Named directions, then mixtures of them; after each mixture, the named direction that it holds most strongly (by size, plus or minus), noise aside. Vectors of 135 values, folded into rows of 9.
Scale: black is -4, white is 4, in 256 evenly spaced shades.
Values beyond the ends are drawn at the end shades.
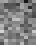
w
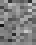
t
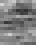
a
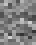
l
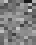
w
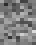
l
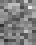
w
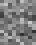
l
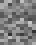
l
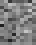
t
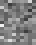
t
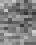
a
